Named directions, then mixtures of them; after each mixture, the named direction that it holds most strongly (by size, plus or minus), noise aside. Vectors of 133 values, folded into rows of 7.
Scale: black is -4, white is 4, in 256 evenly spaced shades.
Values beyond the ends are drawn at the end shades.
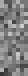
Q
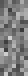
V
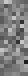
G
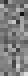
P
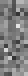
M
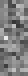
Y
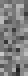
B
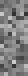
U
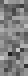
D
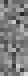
P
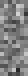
B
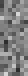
V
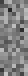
V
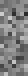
U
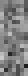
D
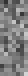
P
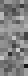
D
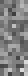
V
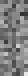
B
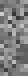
U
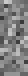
G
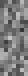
V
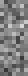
Q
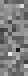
D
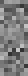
D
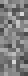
P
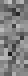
D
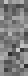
D
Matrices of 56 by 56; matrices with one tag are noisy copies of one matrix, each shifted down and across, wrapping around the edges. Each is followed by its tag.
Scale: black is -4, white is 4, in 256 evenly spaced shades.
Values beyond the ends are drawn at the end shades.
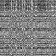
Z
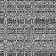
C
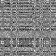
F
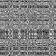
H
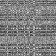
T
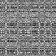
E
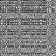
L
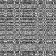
F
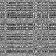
L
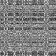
H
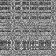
H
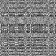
F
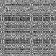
C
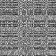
L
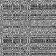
C
